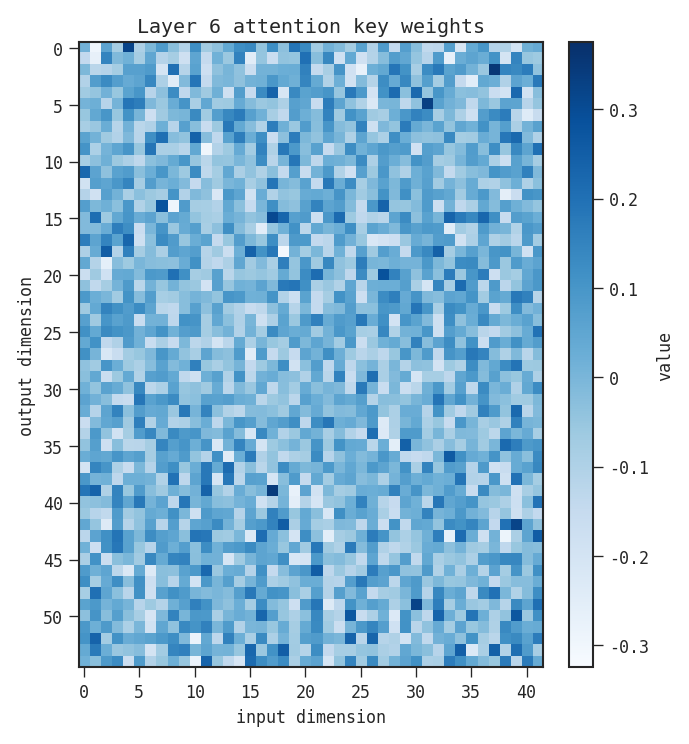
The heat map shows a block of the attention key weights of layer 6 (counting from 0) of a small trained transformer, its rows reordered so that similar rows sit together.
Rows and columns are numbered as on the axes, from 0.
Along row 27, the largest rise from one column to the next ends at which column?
16
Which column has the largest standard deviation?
39
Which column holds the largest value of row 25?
41
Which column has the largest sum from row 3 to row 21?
4
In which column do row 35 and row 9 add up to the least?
12
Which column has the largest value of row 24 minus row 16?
33
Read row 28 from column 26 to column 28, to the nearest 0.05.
0 -0.1 0
